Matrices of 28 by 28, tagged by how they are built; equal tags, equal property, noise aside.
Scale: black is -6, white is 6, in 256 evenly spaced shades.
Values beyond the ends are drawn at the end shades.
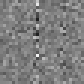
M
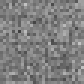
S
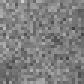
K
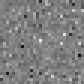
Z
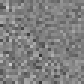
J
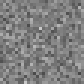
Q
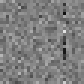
M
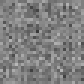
S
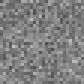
Q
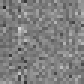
M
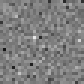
Z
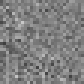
J
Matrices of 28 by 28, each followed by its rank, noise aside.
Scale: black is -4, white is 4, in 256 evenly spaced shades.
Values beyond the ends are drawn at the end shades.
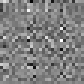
four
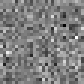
six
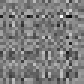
three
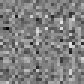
four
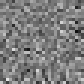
six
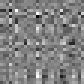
three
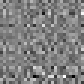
three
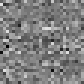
six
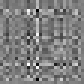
two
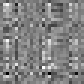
three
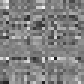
four
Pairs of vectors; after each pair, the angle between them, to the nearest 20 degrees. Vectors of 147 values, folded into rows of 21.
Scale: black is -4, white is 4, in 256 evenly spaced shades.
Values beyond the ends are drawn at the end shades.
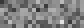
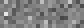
100 degrees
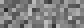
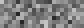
60 degrees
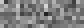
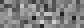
140 degrees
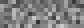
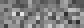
40 degrees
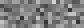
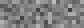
20 degrees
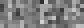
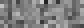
140 degrees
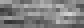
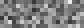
100 degrees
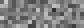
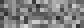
100 degrees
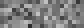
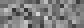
20 degrees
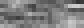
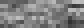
160 degrees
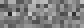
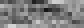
120 degrees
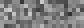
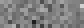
120 degrees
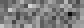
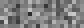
100 degrees
